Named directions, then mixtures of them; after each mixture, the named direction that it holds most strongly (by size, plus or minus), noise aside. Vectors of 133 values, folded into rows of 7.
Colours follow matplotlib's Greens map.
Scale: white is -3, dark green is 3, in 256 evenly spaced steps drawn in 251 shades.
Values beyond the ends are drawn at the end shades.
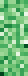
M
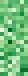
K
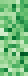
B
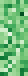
K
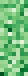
K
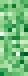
B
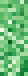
K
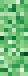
B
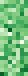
K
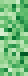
B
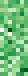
K
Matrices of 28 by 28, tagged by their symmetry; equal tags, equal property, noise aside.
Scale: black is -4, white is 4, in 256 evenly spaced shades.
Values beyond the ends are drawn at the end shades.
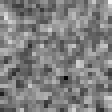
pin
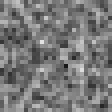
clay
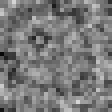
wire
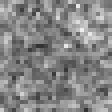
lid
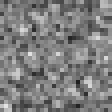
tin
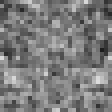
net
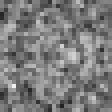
clay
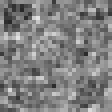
wire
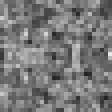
clay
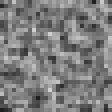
lid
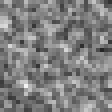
lid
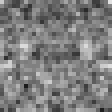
net
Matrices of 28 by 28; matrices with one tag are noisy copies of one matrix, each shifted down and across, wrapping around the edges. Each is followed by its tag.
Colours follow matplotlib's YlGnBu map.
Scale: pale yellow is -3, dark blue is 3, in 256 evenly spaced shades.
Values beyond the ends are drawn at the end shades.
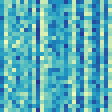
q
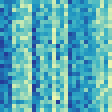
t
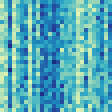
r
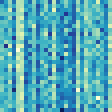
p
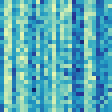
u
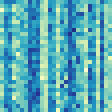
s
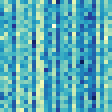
p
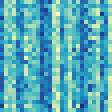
s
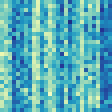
u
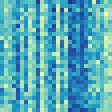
r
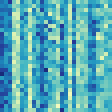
s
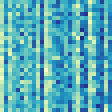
q
